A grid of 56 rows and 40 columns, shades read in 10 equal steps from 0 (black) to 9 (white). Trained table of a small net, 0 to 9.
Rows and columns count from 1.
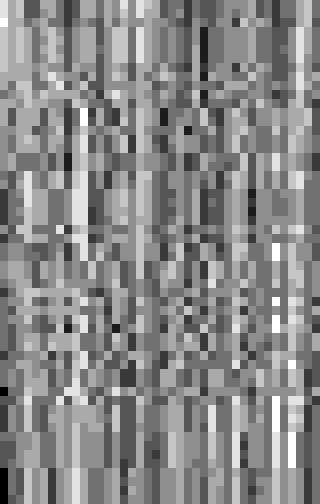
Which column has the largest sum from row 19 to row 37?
11
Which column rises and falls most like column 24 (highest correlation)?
5
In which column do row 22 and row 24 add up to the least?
32
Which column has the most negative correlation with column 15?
26
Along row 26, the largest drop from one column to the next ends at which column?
9
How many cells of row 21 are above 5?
15
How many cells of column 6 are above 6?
1
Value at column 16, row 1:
8
